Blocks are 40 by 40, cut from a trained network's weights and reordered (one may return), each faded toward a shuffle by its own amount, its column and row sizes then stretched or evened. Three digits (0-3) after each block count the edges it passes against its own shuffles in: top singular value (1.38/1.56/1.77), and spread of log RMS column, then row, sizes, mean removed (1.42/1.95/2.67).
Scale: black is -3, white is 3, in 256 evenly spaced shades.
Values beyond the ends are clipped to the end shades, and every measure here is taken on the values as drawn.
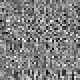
3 0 2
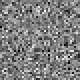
2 0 1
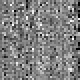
1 2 1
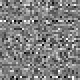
3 0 2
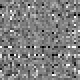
1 2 2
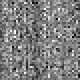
1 1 1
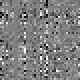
0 3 2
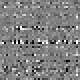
2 1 3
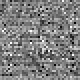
1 1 1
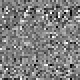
0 1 2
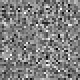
2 1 1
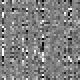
2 3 1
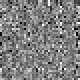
2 2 1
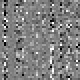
0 3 0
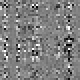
2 3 2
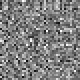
2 1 1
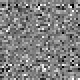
1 2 2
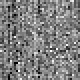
1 1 0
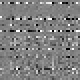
3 1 3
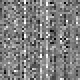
2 3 0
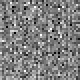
0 1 0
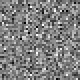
0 1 0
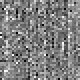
1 1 0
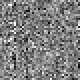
2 1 0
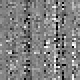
2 3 1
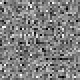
0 1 2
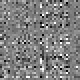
1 3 2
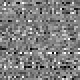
2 0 3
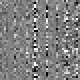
2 3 0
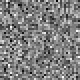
1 0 0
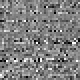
1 0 3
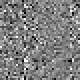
0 2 1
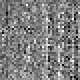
2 2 1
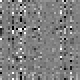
2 3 2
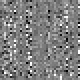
0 3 1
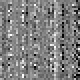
2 3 1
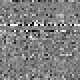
2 0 3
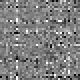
0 2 2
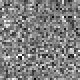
2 0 2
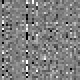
2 3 0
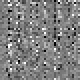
0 3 1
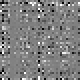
1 3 3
